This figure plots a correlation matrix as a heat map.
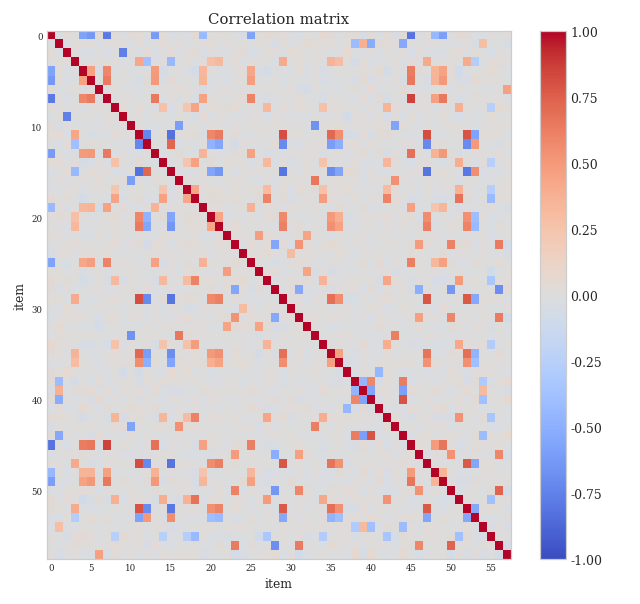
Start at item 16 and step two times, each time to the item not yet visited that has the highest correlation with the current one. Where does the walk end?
43
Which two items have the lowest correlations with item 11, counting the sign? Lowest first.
15, 12
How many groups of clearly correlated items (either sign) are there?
11
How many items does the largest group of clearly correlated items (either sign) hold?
12
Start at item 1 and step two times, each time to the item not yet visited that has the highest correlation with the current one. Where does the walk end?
54
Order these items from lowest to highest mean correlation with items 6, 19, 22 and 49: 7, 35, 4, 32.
35, 32, 4, 7
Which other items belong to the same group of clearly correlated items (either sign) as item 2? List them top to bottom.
9
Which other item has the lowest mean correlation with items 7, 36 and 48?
0
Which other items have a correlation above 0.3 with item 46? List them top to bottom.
23, 31, 50, 56
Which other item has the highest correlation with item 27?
18
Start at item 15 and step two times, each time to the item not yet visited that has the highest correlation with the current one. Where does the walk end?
53
